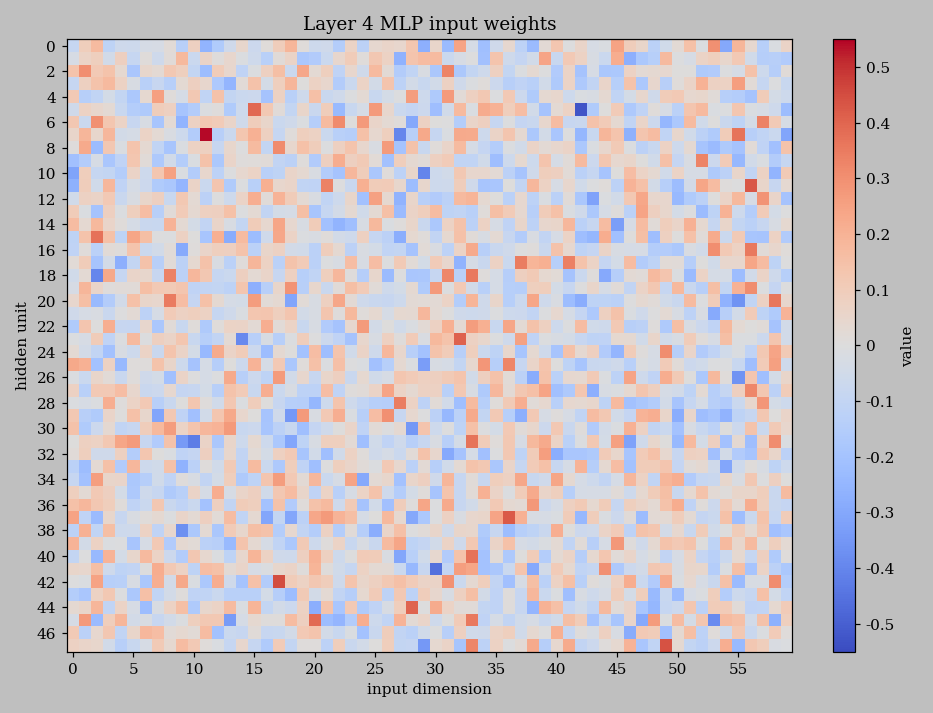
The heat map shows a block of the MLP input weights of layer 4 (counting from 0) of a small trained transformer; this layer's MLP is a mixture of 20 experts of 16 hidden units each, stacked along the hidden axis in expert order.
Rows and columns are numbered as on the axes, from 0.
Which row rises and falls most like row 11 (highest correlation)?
16
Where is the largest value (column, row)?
11, 7
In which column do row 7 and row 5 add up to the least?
42
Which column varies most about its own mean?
2
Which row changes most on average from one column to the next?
45
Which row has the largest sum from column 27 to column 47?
36
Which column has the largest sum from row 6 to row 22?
1
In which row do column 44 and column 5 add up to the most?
15
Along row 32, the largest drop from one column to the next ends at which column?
40
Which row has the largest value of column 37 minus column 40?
17
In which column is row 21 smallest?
53
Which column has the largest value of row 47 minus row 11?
49
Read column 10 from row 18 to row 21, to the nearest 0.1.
0.2 -0.1 -0.1 0.1
